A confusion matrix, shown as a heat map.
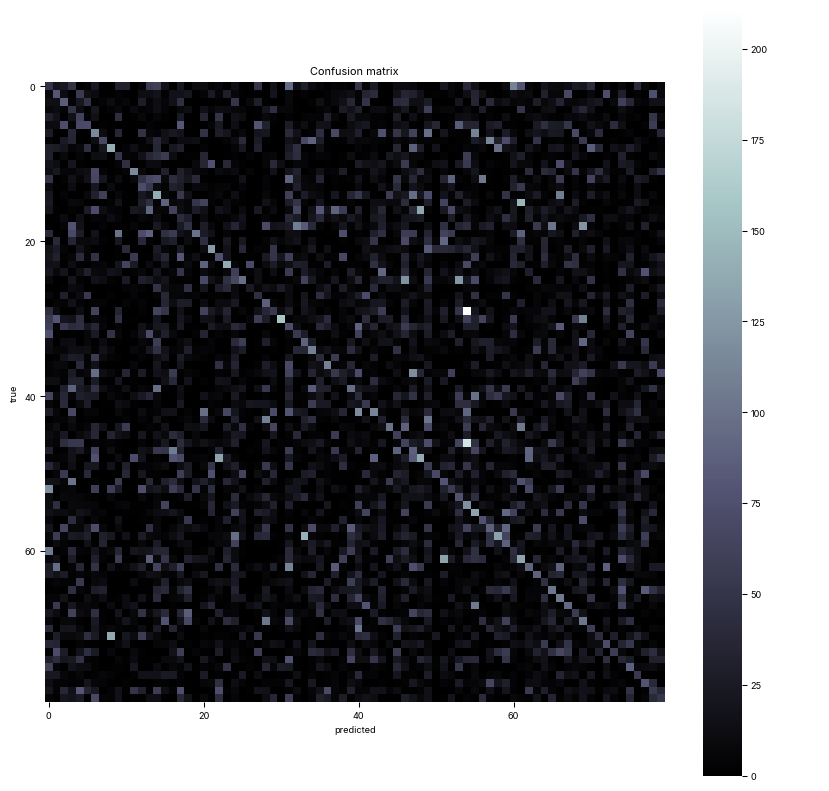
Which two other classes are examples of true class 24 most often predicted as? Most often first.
43, 77
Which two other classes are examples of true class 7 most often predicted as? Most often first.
57, 34
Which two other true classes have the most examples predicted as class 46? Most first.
25, 44
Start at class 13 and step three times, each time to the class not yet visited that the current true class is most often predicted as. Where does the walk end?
69
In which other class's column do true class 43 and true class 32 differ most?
28
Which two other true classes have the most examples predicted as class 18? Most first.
68, 69
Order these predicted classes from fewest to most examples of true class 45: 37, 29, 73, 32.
73, 29, 32, 37
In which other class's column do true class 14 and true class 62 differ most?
1
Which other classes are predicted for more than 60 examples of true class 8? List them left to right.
47, 58, 70
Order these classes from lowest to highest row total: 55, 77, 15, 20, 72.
77, 72, 20, 15, 55
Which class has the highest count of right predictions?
30
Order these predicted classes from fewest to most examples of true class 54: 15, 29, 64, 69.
64, 29, 69, 15
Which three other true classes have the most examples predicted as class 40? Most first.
42, 70, 31
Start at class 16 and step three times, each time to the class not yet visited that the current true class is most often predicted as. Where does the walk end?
17
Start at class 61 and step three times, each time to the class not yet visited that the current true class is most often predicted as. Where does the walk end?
49
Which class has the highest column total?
31
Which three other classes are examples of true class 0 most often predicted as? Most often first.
60, 31, 61
